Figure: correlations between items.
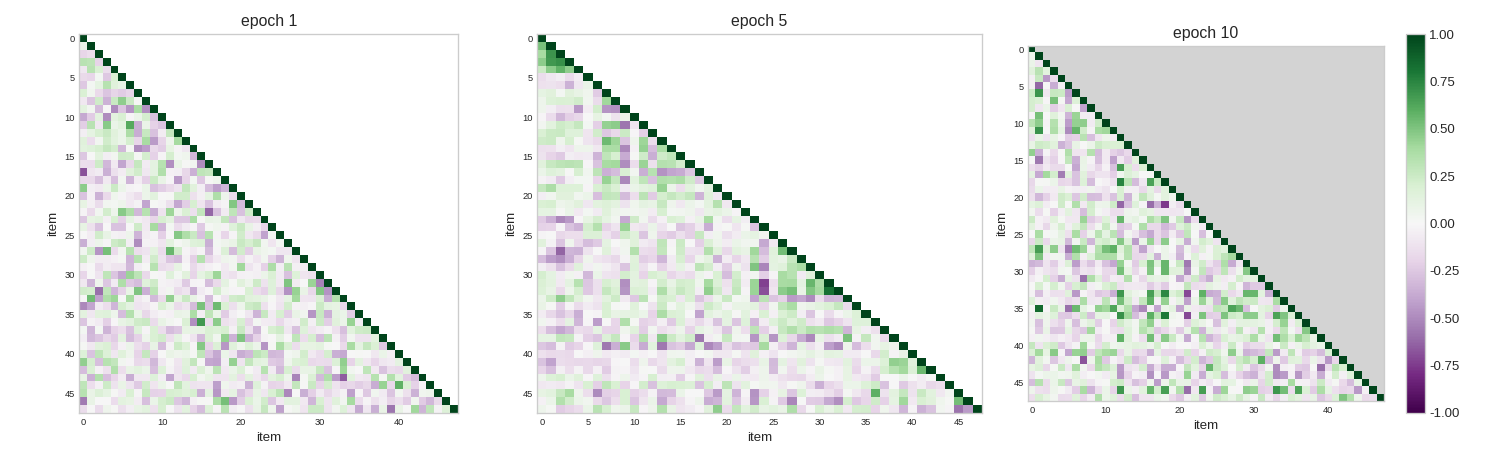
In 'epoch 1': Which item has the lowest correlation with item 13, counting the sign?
9
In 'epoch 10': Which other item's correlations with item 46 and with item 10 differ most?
33
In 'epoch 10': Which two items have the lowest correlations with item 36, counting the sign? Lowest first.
21, 44
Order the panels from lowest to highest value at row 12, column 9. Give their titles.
epoch 1, epoch 10, epoch 5
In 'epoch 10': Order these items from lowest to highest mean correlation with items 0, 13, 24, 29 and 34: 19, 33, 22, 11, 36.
19, 11, 22, 33, 36
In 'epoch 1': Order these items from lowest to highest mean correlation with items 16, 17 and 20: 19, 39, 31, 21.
19, 21, 31, 39
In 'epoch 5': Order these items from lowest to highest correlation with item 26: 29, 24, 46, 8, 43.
24, 46, 43, 8, 29
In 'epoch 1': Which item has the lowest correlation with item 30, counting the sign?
31
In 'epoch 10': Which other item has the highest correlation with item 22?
38
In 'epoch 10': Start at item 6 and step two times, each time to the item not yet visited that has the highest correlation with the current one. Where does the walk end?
35
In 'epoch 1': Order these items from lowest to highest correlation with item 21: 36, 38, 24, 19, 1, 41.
38, 36, 1, 24, 41, 19
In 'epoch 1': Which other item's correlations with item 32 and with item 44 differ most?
40
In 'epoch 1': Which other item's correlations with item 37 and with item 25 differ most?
12
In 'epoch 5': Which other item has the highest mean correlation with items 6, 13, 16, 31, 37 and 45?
32
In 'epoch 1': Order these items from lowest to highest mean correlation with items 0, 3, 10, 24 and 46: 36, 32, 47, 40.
36, 40, 47, 32
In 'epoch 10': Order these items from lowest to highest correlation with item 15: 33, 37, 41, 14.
41, 33, 14, 37
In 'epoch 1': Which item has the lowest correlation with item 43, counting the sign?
33
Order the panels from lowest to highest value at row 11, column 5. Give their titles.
epoch 10, epoch 5, epoch 1
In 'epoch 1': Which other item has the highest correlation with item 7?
32
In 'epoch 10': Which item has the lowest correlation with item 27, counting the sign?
5
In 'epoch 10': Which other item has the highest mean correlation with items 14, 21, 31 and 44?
8
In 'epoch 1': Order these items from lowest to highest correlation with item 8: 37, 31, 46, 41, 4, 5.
46, 41, 37, 31, 4, 5
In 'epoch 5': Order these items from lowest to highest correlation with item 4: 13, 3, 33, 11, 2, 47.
47, 13, 33, 11, 3, 2
